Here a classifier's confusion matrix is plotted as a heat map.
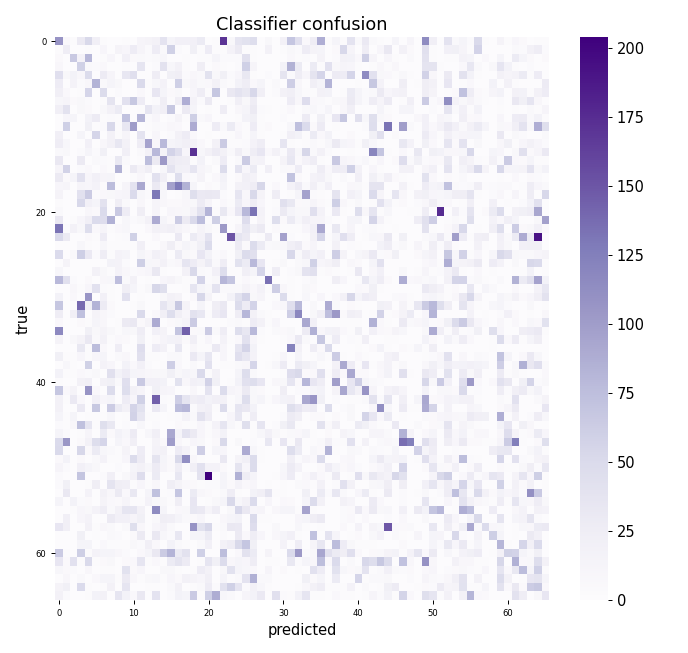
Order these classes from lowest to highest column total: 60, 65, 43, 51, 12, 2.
2, 12, 60, 51, 65, 43
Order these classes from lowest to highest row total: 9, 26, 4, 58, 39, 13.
58, 9, 39, 26, 4, 13
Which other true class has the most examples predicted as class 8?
15
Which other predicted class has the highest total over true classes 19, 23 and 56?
64
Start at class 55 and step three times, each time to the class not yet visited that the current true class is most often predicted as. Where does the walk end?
33
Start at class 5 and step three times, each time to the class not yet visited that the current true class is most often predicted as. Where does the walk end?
3
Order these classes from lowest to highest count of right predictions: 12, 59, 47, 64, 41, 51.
51, 64, 59, 12, 41, 47
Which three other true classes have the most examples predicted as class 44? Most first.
57, 10, 61
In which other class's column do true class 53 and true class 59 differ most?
63
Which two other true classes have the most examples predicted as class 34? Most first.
42, 58
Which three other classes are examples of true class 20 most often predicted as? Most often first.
51, 26, 64
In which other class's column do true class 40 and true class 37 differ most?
55
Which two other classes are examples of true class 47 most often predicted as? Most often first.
46, 61
